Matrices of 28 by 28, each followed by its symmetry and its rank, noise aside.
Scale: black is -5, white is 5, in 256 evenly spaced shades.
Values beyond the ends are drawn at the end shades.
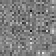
no symmetry, rank six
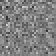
no symmetry, rank four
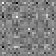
symmetric, rank three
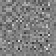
no symmetry, rank six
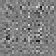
no symmetry, rank four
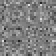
antisymmetric, rank four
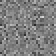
no symmetry, rank six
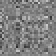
antisymmetric, rank four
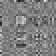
no symmetry, rank three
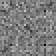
symmetric, rank six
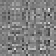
antisymmetric, rank four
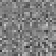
no symmetry, rank four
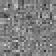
antisymmetric, rank six
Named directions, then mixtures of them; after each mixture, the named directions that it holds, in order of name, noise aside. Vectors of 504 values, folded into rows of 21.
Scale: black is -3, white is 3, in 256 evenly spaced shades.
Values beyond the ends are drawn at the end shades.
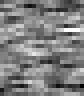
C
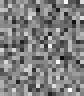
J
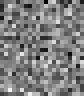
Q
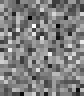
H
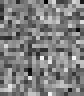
C, J, Q.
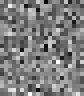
J, Q.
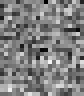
C, Q.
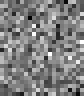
H, J.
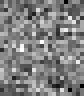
C, H, J.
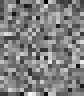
H, Q.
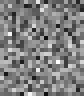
H, J, Q.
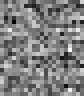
C, J.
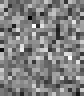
H, J, Q.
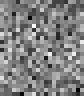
H.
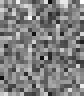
H, J, Q.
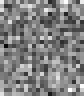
C, J, Q.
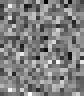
J, Q.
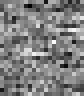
C, J, Q.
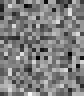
Q.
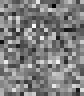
C, H, J.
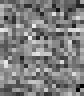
C, H, J.
